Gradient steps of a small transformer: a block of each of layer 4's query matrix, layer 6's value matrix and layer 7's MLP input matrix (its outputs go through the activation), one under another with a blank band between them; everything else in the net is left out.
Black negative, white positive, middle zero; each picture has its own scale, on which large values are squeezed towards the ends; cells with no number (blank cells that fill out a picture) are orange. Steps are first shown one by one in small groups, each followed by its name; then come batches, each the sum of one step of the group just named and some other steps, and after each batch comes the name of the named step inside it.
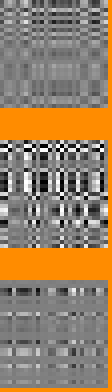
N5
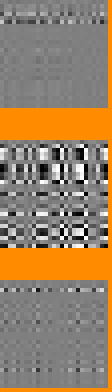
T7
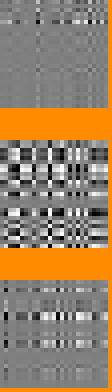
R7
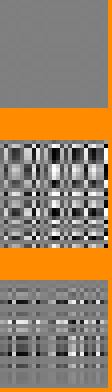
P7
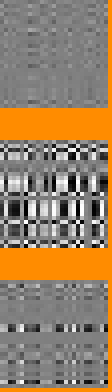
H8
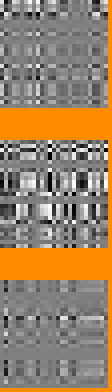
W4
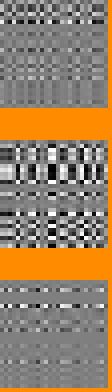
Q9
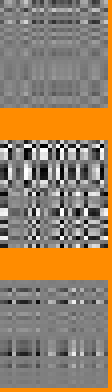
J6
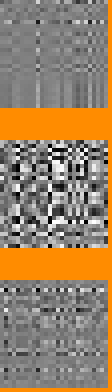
R7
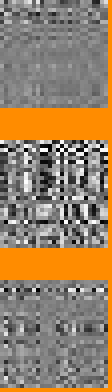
N5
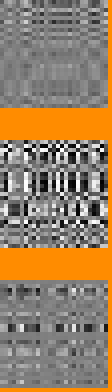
N5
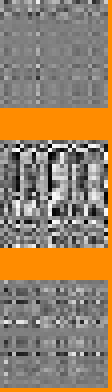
P7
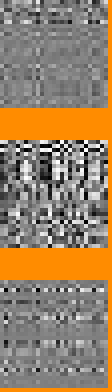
R7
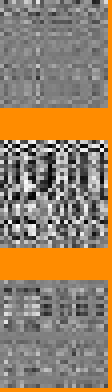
N5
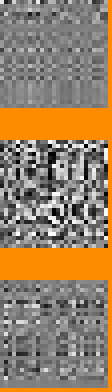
P7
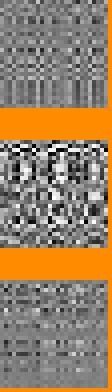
J6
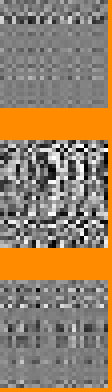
Q9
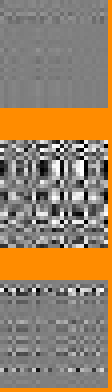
T7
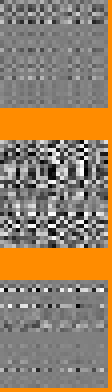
Q9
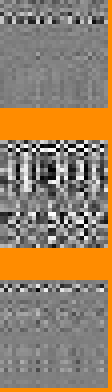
Q9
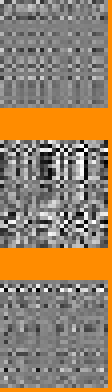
T7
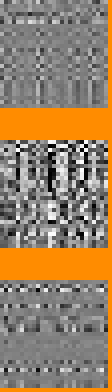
W4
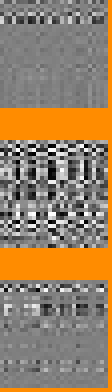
Q9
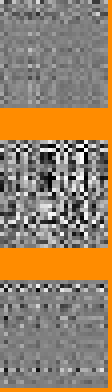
W4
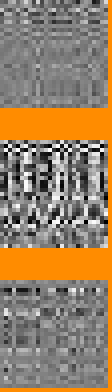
N5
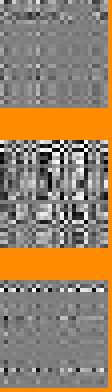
W4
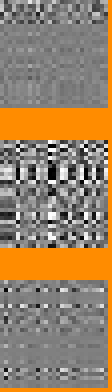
Q9
